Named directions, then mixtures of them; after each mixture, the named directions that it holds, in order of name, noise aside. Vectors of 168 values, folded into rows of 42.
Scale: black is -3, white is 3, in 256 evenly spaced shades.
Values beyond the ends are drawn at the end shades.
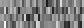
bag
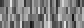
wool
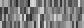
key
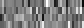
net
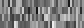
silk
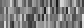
bag, net, wool.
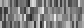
key.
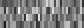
bag.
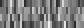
wool.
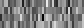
key, net, silk.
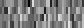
key, net, wool.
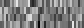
key.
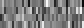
net.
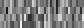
bag, key, wool.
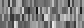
silk.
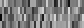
key, net, silk.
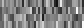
bag, net.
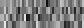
bag.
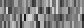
bag, key, wool.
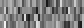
bag.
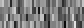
bag, silk, wool.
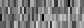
key, net, silk.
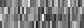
key, net, silk.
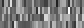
silk, wool.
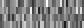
key, net, wool.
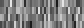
silk, wool.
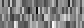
silk.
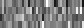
net.
